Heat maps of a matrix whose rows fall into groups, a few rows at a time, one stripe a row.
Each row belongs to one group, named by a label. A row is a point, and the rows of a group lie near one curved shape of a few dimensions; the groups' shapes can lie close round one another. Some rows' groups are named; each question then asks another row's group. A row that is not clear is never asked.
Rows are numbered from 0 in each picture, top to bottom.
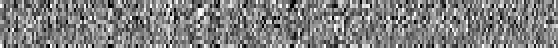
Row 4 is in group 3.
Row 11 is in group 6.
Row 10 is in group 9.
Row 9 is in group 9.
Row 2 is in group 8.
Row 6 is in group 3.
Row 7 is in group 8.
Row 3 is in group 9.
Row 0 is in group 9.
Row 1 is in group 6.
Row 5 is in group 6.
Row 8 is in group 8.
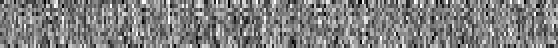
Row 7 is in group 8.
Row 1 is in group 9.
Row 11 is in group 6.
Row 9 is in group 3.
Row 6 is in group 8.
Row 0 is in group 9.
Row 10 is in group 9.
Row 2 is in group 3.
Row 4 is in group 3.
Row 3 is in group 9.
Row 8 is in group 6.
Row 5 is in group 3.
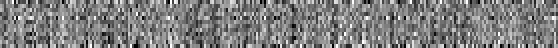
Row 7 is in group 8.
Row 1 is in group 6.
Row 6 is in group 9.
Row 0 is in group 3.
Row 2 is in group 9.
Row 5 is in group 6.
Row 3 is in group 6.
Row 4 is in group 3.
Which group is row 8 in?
6
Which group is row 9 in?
9
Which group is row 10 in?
6
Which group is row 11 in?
3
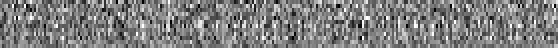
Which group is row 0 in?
3
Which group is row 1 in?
8
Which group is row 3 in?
9
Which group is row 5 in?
9
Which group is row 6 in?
9
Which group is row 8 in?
6
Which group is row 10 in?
6
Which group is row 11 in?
3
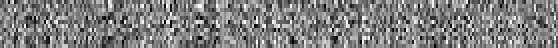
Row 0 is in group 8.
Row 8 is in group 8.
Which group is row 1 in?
9
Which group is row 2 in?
9
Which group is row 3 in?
6
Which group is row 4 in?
6
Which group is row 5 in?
9
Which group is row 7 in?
3
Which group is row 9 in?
6
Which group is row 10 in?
9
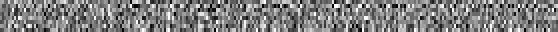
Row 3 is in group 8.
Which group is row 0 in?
8
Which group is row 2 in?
8
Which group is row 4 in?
3
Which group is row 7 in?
9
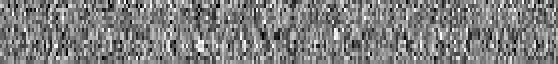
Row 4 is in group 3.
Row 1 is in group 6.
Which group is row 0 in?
9
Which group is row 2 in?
6
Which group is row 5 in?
8
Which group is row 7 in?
8
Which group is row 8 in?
3
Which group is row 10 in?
8
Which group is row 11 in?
9
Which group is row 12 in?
8
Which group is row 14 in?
6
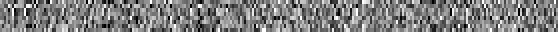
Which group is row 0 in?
6
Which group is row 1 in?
8
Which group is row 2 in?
8
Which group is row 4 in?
3
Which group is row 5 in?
6
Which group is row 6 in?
6
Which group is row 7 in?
8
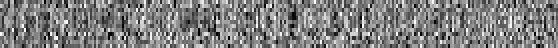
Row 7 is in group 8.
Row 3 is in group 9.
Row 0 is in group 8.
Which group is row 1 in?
6
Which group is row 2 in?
6
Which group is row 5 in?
6
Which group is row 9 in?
9
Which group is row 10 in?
3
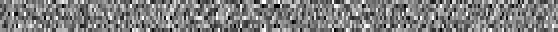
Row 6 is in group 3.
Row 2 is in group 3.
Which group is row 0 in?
8
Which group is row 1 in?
3
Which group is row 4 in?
9
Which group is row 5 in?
9
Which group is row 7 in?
8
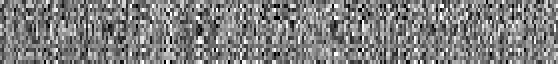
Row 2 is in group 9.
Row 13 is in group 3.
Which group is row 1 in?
3
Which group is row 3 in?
3
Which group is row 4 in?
3
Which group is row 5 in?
9
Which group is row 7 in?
6
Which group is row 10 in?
9
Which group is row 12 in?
9
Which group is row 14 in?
3
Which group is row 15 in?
9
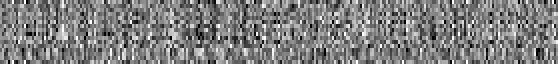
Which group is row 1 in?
9
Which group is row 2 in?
6
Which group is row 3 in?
3
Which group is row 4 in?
3
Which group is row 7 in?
3
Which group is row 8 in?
6
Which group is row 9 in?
8
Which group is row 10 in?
3
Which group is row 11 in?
3
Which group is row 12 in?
9
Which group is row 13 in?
9
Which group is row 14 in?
9
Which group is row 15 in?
8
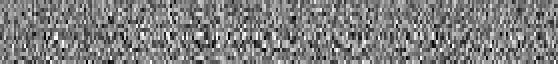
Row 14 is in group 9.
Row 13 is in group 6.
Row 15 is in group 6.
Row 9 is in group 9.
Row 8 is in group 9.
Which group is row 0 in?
8
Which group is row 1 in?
8
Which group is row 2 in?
3
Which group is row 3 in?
9
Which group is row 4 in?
9
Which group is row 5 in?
6
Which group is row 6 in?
6
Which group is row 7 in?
3
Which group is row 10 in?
3
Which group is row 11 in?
8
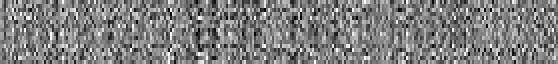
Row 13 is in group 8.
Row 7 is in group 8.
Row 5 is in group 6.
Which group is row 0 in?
3
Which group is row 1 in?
9
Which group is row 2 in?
3
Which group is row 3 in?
8
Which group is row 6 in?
9
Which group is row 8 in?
3
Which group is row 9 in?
6
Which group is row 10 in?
6
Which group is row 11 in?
8
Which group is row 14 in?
3
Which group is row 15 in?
8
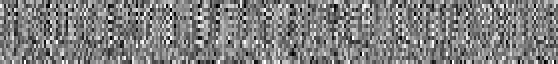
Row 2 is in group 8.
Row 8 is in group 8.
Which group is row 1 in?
6
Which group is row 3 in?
6
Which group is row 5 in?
6
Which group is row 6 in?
8
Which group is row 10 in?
9
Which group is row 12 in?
6
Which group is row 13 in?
9
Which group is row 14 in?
9
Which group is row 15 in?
8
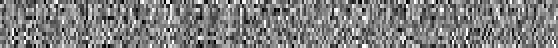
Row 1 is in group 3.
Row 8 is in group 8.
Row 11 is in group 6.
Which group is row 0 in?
9
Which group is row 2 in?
3
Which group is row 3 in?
3
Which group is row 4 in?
6
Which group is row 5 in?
3
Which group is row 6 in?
9
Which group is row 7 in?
3
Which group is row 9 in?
8
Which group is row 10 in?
8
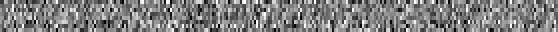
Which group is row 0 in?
9
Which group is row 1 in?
8
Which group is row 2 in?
3
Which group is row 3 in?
8
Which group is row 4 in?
8
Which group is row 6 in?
9
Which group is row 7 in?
3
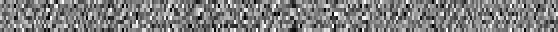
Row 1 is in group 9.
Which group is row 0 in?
3
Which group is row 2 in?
9
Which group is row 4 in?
6
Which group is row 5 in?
6
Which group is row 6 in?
8
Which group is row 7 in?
9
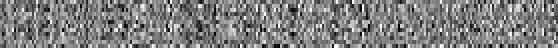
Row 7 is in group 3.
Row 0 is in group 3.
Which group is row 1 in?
9
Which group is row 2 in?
9
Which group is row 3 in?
8
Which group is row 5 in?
6
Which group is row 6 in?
3
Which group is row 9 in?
6
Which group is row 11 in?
3
